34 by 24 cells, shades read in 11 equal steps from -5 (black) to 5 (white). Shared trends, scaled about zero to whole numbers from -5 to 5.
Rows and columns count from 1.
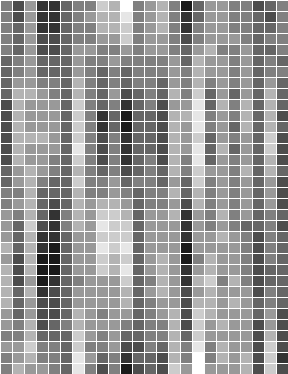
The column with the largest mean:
17
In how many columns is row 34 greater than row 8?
11
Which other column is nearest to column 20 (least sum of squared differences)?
8
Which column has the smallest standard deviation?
6
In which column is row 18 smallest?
24
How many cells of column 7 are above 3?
3
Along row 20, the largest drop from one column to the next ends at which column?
16
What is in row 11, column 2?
2
